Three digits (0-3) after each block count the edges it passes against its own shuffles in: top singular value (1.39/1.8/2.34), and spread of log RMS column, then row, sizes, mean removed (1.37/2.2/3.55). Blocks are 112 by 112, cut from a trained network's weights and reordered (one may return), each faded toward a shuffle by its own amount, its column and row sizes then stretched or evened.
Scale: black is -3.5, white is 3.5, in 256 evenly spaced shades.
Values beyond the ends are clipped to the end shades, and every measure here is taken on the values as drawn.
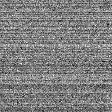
3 1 0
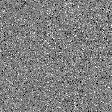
1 1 0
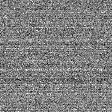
2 1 1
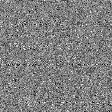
0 0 2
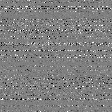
1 0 3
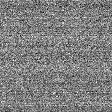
1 0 1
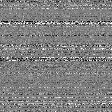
2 0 3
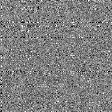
2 1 2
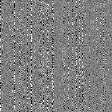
1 3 0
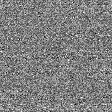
0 0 1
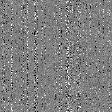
1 3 0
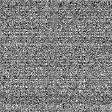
2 2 0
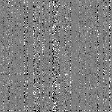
1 3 1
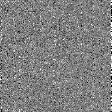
1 2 0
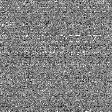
1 1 2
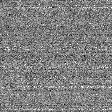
1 0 2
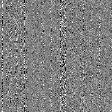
1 3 0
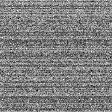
3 1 0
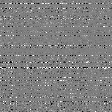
2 1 3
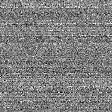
2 0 2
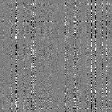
3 3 1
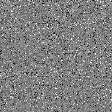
1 1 1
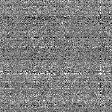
2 2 2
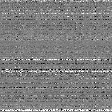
3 1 3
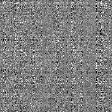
1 3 1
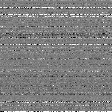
3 0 3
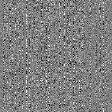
0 3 1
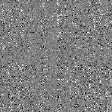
0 2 2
